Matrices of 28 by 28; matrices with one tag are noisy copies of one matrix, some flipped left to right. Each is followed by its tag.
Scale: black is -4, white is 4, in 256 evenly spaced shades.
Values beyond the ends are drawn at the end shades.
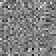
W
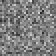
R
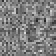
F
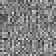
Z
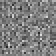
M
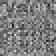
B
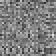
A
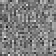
Z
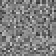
R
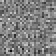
A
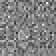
M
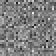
M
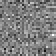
A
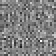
Z
